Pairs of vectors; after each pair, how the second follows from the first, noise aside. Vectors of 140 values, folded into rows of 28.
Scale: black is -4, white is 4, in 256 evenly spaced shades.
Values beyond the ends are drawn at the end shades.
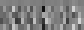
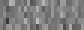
wrapped around, shrunk.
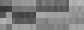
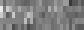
negated, partly zeroed.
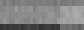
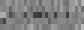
wrapped around, partly zeroed.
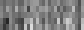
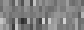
wrapped around, partly zeroed.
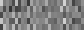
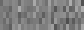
reversed, shrunk.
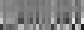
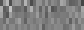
reversed, shrunk.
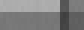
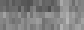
negated, shrunk.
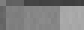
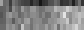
copied.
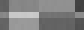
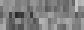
negated, partly zeroed.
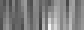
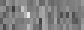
wrapped around, partly zeroed.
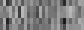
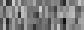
copied.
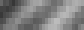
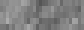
wrapped around, shrunk.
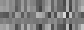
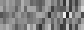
copied.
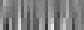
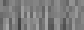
negated, shrunk.
